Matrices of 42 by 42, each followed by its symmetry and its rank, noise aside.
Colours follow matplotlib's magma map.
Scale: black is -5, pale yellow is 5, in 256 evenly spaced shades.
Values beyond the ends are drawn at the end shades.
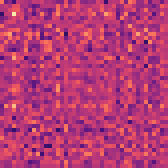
no symmetry, rank four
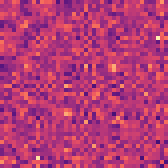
symmetric, rank five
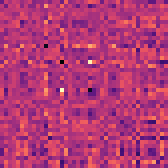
symmetric, rank four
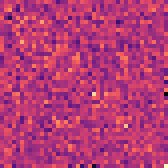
symmetric, rank five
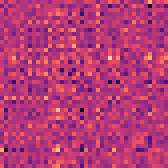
symmetric, rank four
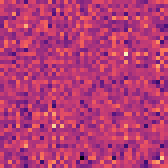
symmetric, rank four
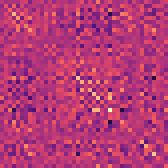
symmetric, rank four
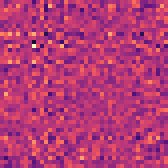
no symmetry, rank three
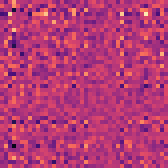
antisymmetric, rank four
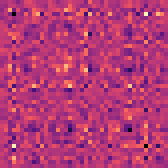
symmetric, rank three
